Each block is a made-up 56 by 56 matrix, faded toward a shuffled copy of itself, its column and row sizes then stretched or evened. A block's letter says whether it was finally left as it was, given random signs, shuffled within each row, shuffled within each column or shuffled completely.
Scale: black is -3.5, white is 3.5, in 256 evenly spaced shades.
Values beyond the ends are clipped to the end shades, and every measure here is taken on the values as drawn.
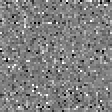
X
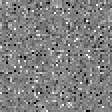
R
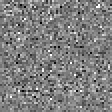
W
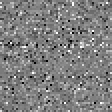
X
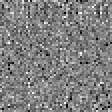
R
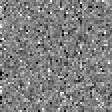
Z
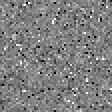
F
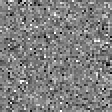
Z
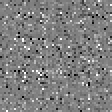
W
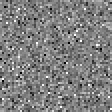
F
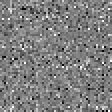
W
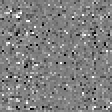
W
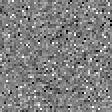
F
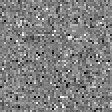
X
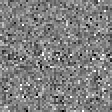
X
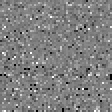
X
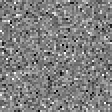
F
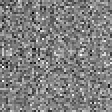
R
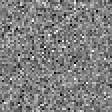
Z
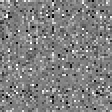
W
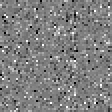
Z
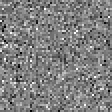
Z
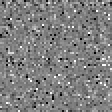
X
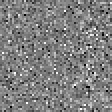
Z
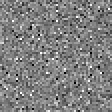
Z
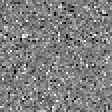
X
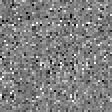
R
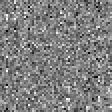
Z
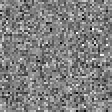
R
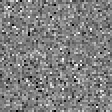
X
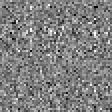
R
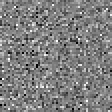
W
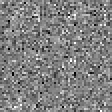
W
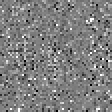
W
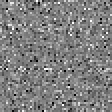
X
